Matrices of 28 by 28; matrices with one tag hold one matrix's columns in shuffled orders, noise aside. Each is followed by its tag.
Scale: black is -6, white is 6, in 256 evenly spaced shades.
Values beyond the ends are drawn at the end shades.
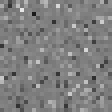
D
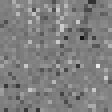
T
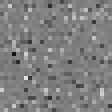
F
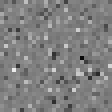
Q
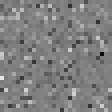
F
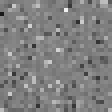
D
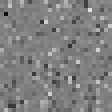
D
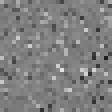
Q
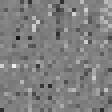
T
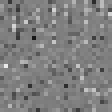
T
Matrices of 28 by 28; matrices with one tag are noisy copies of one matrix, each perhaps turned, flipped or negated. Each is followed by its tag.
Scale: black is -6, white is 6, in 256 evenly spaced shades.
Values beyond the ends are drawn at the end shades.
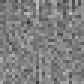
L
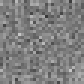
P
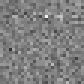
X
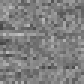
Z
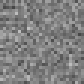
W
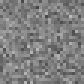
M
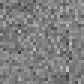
X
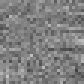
Z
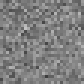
M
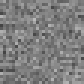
P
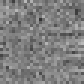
Z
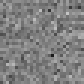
W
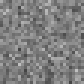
W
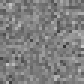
W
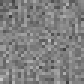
P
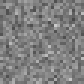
M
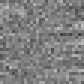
Z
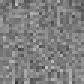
P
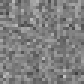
W
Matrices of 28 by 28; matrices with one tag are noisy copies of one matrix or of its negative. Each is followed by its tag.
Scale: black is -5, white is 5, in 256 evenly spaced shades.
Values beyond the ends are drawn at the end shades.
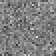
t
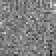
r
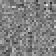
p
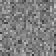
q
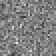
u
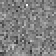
u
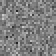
u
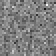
p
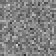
t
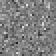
u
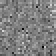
r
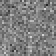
p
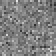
r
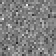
u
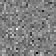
u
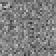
t
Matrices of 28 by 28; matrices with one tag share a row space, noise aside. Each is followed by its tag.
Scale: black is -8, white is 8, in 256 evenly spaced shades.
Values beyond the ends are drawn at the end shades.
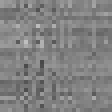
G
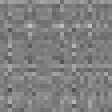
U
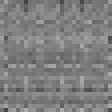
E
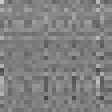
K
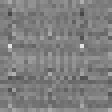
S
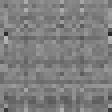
E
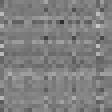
K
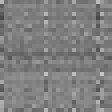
K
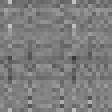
U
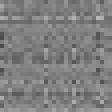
K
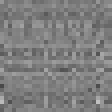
K
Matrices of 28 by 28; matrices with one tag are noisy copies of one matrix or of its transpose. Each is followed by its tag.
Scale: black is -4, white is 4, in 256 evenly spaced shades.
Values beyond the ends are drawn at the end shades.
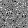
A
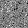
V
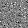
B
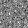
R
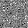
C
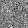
V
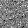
A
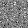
B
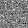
R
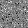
V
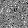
V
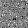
B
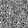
R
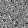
A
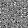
B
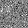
V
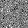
V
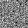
A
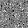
C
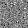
B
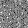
R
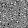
B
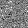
V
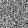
A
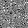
C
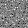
R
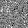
V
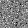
A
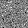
V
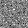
R
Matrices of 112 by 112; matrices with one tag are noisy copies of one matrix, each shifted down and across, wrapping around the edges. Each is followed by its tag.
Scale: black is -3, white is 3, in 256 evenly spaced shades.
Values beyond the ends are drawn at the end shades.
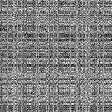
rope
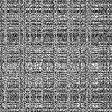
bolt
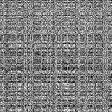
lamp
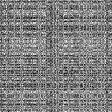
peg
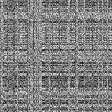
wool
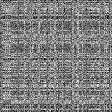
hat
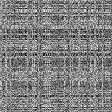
hat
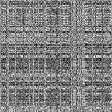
wool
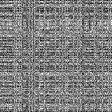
peg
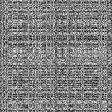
peg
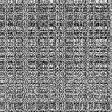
lamp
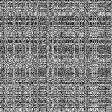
hat
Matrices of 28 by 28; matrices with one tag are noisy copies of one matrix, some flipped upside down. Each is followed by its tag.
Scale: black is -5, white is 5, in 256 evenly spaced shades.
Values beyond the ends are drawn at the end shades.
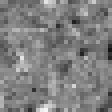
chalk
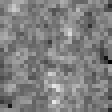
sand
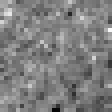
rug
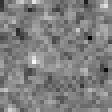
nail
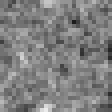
chalk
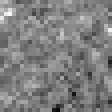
rug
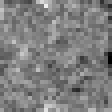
chalk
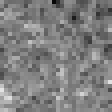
rug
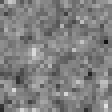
nail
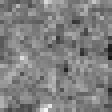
chalk
